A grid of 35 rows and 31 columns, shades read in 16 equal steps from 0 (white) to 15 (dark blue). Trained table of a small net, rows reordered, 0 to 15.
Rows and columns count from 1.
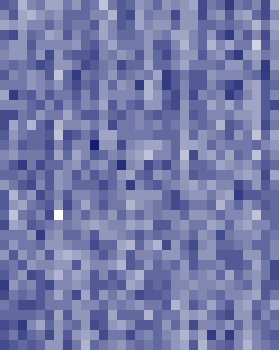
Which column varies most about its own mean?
26
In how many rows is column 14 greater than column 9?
18
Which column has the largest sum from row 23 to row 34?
1
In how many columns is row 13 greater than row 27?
12
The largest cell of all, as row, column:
15, 11
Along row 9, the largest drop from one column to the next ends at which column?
17
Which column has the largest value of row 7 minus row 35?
10
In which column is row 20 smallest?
2
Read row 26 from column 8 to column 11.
5 6 7 9
